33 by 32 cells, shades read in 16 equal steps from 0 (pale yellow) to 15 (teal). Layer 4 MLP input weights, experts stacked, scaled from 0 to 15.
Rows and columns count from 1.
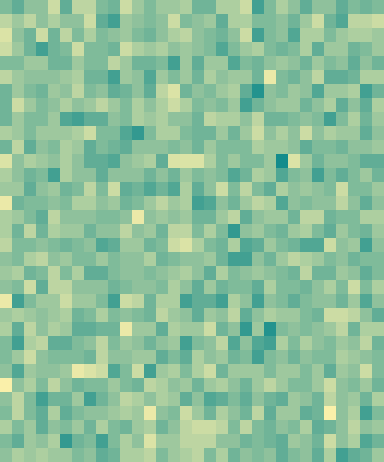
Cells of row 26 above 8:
6
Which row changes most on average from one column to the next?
30
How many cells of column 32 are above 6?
18
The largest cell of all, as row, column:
12, 24
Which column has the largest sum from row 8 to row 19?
31
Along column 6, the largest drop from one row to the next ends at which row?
33
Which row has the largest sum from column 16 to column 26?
22
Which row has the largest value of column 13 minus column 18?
27
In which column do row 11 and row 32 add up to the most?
9
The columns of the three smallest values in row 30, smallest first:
28, 13, 16
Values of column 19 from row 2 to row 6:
10 9 11 6 7
